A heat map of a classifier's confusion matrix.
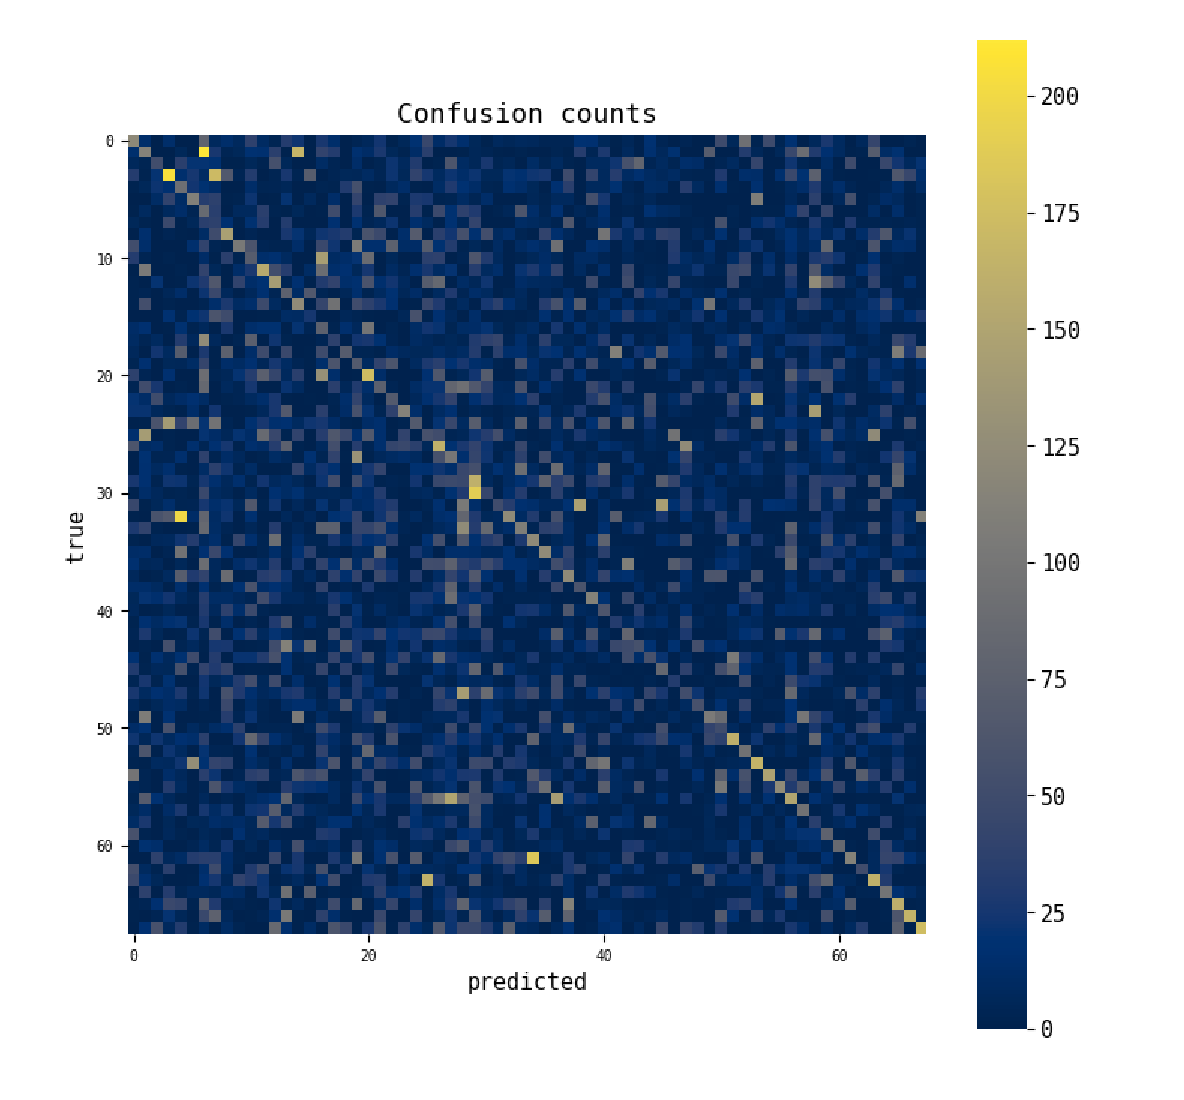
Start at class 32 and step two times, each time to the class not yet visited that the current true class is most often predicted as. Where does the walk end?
19
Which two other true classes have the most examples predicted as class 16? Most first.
10, 20
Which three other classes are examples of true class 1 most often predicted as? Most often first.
6, 14, 57
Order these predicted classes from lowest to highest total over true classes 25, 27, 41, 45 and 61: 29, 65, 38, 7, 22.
38, 7, 22, 65, 29
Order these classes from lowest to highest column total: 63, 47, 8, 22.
47, 22, 8, 63
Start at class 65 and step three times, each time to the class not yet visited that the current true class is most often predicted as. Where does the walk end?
40
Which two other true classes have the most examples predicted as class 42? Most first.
36, 24
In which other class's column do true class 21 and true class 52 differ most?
28
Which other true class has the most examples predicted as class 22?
9
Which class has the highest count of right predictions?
3
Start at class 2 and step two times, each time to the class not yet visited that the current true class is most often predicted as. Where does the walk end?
13
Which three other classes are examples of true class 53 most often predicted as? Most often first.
5, 40, 39
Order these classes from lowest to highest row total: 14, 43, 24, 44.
43, 44, 14, 24
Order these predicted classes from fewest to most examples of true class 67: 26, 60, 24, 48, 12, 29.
60, 24, 48, 29, 26, 12
